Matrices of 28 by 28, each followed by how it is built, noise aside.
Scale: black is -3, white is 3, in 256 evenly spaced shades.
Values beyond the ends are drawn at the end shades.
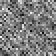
Toeplitz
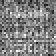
blocks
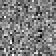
noise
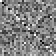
diagonal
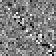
banded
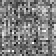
blocks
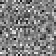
low rank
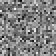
noise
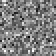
noise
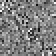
block diagonal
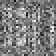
blocks
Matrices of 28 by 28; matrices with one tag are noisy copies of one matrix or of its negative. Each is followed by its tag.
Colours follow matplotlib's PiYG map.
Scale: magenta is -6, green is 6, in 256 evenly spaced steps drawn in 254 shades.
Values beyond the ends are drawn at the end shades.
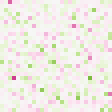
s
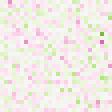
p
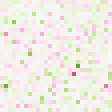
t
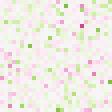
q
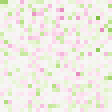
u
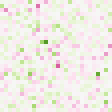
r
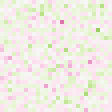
q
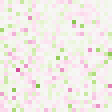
s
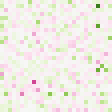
r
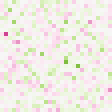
t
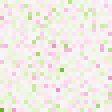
s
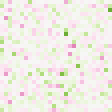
r
